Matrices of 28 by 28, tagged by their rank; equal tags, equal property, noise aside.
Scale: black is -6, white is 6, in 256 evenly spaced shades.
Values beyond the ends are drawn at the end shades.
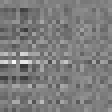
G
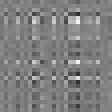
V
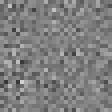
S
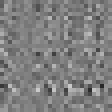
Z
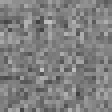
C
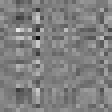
G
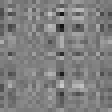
G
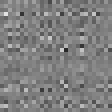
Z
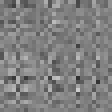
G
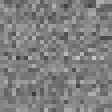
C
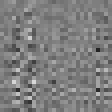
Z
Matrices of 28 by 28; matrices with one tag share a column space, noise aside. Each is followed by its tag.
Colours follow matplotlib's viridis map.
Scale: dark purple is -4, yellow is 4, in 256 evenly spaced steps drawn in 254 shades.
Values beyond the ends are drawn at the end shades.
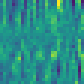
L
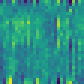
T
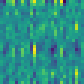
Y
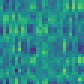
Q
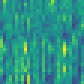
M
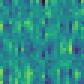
Y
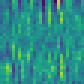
L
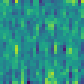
Y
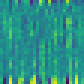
T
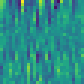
L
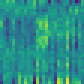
T
